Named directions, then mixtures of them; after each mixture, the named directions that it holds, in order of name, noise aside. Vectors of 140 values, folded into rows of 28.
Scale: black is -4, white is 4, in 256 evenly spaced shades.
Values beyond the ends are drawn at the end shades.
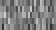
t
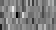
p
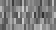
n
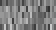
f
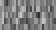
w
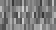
n.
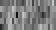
f, n, p.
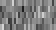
f, n, t.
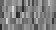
n, p.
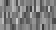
t, w.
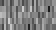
f, t.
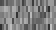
f, p.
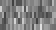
n.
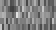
p, t.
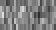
f, n, w.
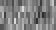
f, n.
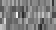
n, p, w.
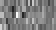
p.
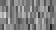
t.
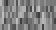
w.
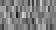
p, t.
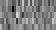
n, p, w.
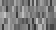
p, t, w.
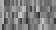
n, w.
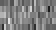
f, t.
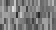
f, p, w.
